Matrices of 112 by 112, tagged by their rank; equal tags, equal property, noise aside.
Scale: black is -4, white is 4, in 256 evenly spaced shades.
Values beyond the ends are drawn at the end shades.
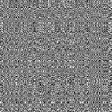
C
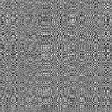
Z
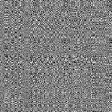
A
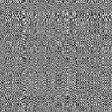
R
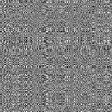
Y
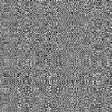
R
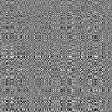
Z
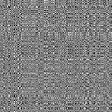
R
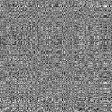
A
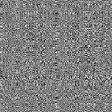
C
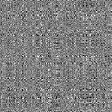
C
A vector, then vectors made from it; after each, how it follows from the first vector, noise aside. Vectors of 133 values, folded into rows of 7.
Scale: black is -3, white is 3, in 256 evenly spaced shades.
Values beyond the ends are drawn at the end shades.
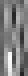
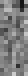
wrapped around, negated, partly zeroed.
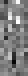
reversed, partly zeroed.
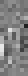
wrapped around, negated, partly zeroed.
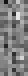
reversed, partly zeroed.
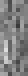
wrapped around, shrunk.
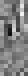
wrapped around, negated, partly zeroed.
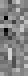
wrapped around, negated, partly zeroed.
